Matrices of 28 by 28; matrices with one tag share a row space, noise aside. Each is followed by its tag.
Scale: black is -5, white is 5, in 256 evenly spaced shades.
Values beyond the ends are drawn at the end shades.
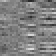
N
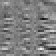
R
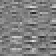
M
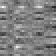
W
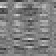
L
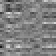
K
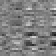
M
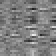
M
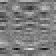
L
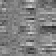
N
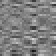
M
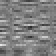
L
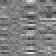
N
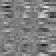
R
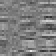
N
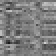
K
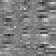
R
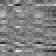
W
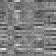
W
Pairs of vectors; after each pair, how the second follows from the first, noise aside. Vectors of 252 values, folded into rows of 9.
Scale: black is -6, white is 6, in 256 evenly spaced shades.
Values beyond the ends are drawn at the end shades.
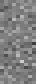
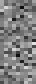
negated, scaled up.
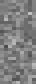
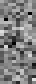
negated, scaled up.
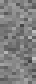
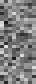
reversed, scaled up.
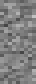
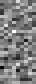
reversed, negated, scaled up.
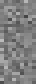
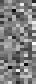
reversed, scaled up.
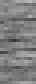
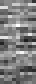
wrapped around, negated, scaled up.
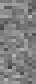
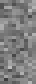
negated.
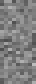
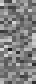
negated, scaled up.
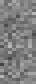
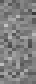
negated.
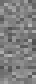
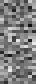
negated, scaled up.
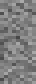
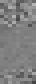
wrapped around, partly zeroed.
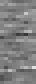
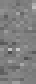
reversed, negated, partly zeroed.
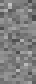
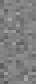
reversed, shrunk.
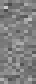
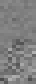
negated, partly zeroed.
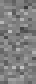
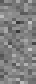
shuffled.
